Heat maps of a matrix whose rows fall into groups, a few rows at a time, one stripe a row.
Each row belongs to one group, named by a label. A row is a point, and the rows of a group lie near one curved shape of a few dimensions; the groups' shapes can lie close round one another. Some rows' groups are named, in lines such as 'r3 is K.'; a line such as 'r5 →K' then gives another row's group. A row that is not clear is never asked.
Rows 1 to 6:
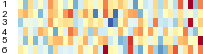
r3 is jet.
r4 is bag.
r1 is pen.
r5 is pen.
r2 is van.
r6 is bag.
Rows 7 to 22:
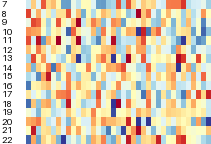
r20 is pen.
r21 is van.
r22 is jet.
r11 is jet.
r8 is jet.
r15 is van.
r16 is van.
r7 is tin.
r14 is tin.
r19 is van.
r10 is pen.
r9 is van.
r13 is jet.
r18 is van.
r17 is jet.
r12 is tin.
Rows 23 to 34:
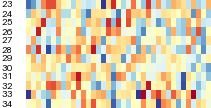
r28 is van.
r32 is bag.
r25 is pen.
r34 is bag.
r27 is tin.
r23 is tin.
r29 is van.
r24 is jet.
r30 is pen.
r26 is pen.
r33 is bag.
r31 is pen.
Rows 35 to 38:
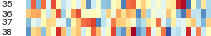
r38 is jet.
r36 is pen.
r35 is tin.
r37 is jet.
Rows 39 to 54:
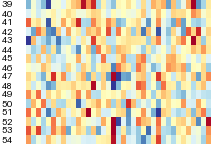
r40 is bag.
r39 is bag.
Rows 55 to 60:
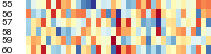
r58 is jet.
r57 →pen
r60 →pen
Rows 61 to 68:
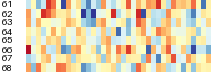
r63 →jet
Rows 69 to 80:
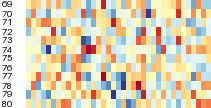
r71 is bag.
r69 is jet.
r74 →bag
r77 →jet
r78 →van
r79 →bag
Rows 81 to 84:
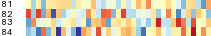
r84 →jet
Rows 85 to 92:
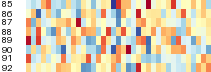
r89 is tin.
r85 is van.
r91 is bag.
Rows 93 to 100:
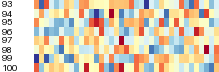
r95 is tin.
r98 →pen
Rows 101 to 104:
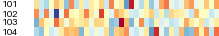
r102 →van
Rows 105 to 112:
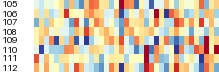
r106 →bag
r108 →pen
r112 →jet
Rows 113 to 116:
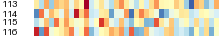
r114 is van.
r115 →jet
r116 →tin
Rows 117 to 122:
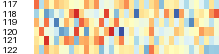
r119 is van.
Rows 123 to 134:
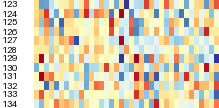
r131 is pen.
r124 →van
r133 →pen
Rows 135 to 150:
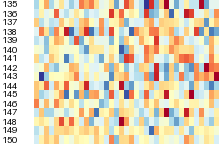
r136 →bag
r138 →jet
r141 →jet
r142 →jet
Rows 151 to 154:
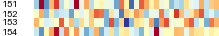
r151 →van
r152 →tin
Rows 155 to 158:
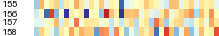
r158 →tin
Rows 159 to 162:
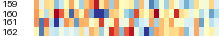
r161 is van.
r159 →bag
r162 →van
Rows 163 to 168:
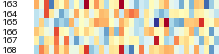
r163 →jet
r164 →pen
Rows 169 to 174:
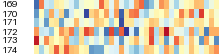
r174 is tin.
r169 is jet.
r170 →jet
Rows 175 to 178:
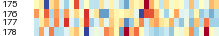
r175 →van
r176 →jet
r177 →jet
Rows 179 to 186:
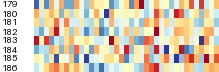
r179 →tin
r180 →tin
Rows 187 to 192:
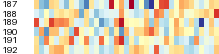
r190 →van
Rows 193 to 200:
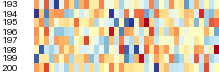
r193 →van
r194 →tin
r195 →van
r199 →jet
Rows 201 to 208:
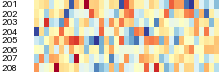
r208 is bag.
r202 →jet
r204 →jet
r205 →tin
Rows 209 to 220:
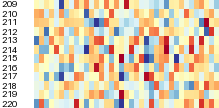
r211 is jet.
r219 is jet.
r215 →jet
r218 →jet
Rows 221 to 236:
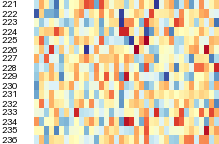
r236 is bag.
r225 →van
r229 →pen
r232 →pen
